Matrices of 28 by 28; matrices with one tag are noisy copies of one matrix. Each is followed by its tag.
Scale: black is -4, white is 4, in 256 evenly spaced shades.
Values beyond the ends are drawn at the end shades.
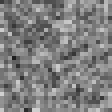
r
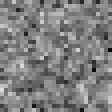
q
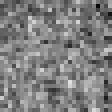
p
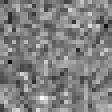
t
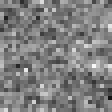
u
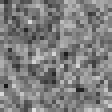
r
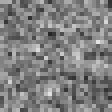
u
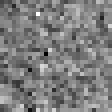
t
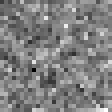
r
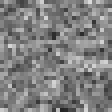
u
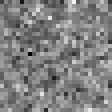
r
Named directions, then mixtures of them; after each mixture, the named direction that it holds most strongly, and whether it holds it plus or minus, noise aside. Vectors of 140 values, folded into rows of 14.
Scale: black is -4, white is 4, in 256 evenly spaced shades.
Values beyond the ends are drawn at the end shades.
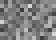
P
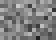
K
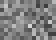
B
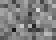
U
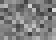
K, minus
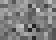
U, plus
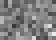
B, minus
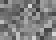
P, plus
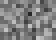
U, plus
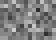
U, minus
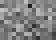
K, plus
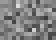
K, plus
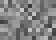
P, minus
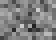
U, plus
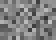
P, plus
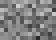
K, plus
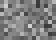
B, plus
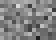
K, plus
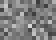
B, plus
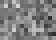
U, minus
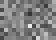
B, plus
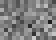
B, minus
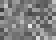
B, plus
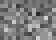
K, minus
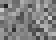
B, minus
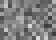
B, plus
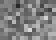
K, minus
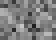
U, plus
